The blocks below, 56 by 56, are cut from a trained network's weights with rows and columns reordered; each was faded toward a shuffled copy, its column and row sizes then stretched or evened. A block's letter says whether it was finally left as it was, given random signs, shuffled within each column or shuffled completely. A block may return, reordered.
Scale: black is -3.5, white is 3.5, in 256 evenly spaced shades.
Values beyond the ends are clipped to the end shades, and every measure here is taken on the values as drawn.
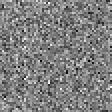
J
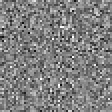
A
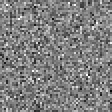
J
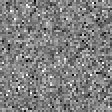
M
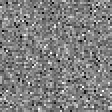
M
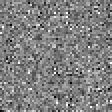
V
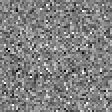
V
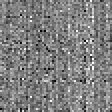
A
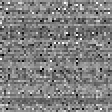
A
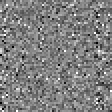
J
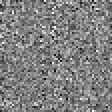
V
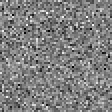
M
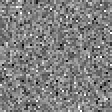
M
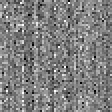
J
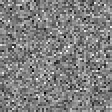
M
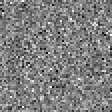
M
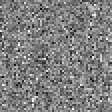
J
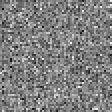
V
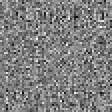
A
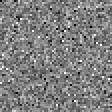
M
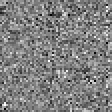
V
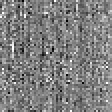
A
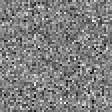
J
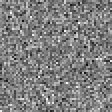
M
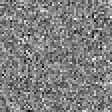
J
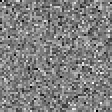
M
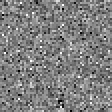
J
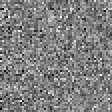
A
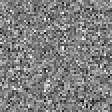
J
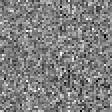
J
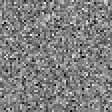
M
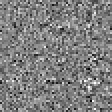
A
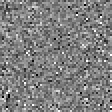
J
